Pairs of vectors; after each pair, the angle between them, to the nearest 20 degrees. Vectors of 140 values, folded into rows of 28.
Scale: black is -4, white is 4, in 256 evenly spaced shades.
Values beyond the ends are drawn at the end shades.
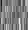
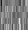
20 degrees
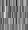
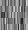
120 degrees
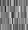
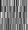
80 degrees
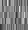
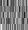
160 degrees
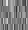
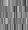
40 degrees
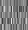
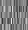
20 degrees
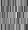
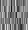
140 degrees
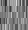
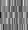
100 degrees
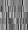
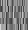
40 degrees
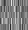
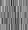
160 degrees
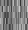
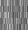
140 degrees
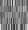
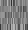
160 degrees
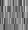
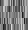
40 degrees
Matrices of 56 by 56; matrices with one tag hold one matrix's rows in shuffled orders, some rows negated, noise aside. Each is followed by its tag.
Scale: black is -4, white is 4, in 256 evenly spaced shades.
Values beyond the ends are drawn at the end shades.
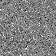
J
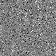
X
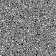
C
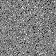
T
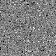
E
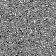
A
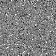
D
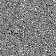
D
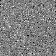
E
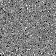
J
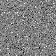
D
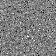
E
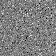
X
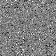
D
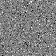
X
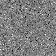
J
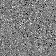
X
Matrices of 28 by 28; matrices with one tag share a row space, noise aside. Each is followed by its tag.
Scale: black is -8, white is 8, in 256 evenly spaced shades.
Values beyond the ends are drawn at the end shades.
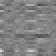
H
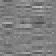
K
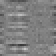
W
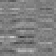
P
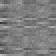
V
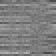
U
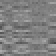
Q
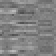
P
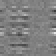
W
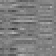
P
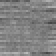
U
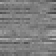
U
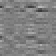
H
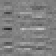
K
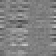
W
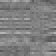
U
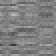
P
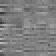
V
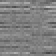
U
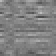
H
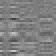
P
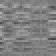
Q
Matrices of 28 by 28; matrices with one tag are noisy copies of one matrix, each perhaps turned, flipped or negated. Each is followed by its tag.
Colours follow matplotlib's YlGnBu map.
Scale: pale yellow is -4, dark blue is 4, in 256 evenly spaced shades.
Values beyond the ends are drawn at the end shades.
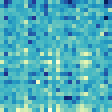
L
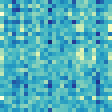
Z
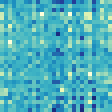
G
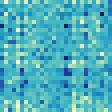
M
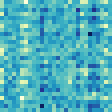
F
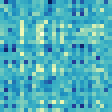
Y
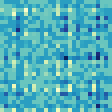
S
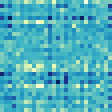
M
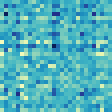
S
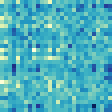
L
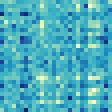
F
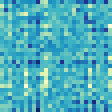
M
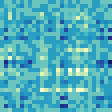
Y
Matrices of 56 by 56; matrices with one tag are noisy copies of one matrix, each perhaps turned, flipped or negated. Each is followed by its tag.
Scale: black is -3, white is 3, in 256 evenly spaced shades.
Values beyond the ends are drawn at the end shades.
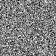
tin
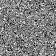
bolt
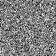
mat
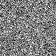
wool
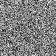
wool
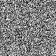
mat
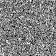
mat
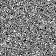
tin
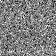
mat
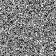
bolt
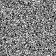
tin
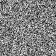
wool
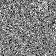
tin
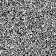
bolt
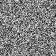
wool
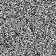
tin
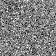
tin
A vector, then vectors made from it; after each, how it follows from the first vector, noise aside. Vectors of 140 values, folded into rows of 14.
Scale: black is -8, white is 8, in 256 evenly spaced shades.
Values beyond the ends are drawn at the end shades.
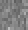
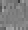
reversed, negated, partly zeroed.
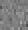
wrapped around, negated, partly zeroed.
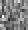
reversed, scaled up.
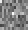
wrapped around, scaled up.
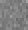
wrapped around, shrunk.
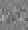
reversed, partly zeroed.
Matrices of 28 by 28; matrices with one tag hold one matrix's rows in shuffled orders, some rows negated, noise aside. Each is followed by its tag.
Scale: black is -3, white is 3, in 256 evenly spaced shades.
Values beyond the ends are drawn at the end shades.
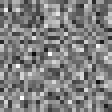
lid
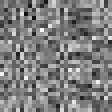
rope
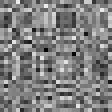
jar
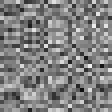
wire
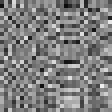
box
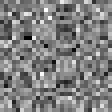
jar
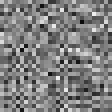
rope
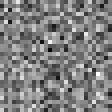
lid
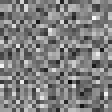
rope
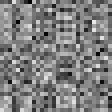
jar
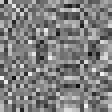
box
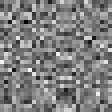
jar
